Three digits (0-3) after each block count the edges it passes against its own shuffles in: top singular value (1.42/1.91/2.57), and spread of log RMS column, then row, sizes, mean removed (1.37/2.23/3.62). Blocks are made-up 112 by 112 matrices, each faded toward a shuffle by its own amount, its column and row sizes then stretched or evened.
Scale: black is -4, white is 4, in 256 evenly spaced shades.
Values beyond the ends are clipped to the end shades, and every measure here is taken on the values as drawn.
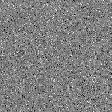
2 0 0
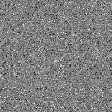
2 0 1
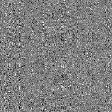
2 2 0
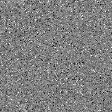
1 1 1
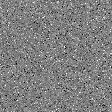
1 0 0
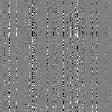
3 3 1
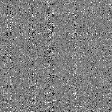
2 2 1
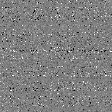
0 1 2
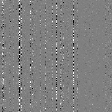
3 3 0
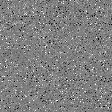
1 0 1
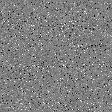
0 0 1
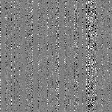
1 3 1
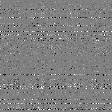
2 1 3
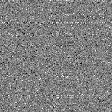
2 0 1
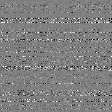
1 1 3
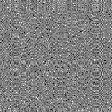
3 1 0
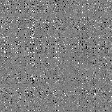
1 2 2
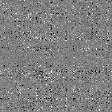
1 2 2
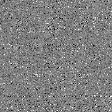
0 1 2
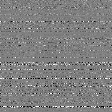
2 0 3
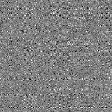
3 1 2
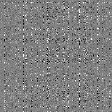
1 3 2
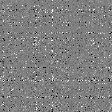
0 2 2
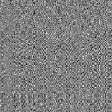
3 2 1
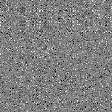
2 1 1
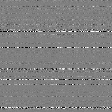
3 0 3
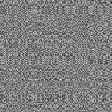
3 0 2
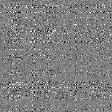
1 2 3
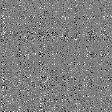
0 2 2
